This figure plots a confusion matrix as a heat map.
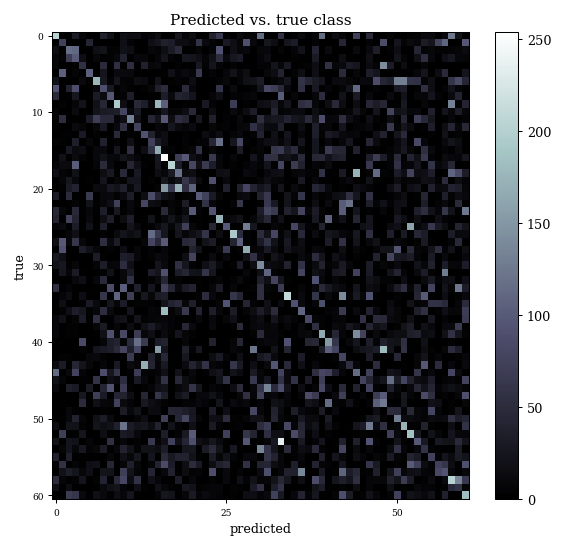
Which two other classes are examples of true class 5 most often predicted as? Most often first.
1, 21
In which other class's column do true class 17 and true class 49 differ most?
3
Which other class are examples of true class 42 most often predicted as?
11
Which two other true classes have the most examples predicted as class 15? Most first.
9, 41
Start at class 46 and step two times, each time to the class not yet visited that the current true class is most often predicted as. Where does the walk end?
57
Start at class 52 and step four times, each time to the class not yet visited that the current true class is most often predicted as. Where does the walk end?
0
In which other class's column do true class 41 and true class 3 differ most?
48
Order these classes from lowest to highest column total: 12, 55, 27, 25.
25, 27, 12, 55
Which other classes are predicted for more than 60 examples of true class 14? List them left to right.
24, 27, 53
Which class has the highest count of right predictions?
16
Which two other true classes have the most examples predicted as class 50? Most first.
6, 28
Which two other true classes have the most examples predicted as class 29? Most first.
41, 49
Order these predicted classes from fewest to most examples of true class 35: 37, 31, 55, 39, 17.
37, 31, 17, 55, 39
